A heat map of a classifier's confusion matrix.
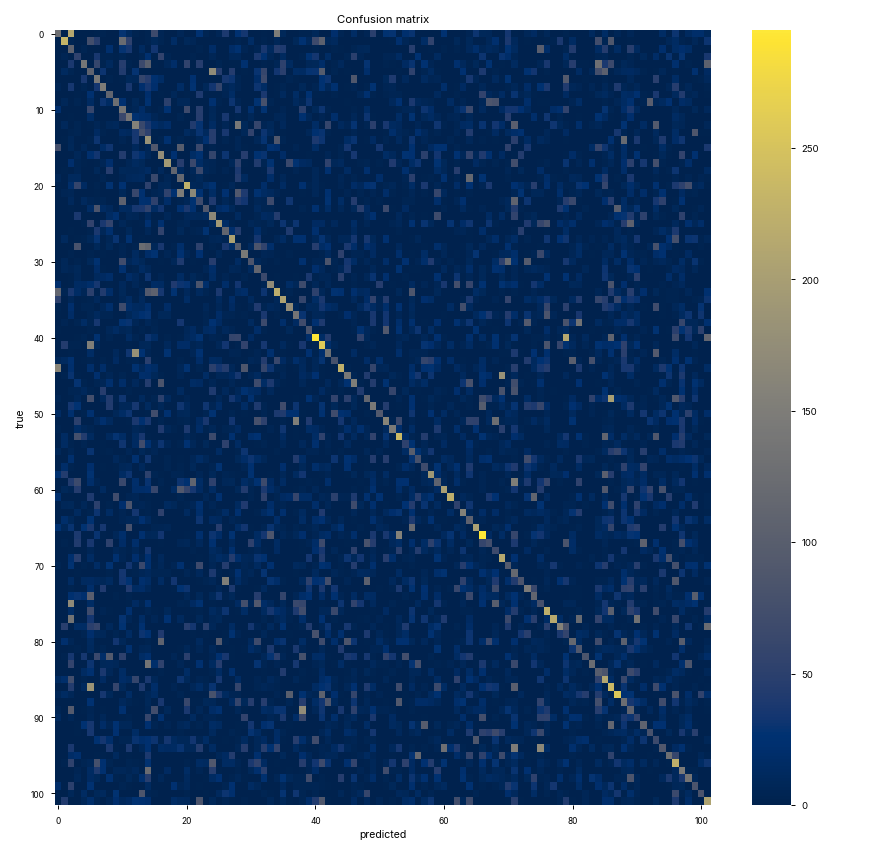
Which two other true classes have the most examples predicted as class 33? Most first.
66, 22
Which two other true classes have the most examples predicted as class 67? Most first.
9, 80
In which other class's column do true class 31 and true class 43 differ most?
80
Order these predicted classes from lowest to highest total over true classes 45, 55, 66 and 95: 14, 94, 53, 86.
94, 14, 86, 53
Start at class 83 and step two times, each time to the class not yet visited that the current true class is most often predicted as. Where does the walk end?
88
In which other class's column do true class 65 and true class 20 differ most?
55
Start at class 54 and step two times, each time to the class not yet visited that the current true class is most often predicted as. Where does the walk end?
99
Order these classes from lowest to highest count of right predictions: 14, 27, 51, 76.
51, 14, 27, 76
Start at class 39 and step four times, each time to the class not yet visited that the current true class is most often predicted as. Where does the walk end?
86
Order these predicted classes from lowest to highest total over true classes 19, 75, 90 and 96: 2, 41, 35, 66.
35, 41, 66, 2
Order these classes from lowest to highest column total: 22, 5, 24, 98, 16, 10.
98, 16, 22, 10, 24, 5
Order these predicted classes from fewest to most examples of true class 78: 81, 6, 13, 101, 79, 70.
81, 13, 70, 6, 79, 101
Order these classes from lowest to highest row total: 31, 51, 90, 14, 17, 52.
31, 52, 90, 14, 17, 51
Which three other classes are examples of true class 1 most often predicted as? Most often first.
10, 41, 86
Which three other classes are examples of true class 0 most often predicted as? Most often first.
2, 34, 15
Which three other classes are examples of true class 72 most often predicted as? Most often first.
26, 48, 96
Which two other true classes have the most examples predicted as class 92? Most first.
9, 60
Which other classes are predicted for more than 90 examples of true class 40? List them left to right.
79, 86, 101
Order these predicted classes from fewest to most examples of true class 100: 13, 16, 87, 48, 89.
16, 89, 87, 48, 13
